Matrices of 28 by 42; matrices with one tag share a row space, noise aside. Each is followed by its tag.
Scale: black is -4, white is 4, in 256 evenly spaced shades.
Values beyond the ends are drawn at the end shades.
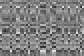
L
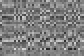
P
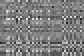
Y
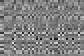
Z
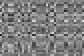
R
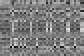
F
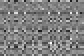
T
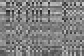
Y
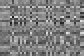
F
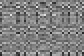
L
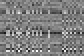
Y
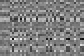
F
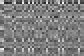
Z
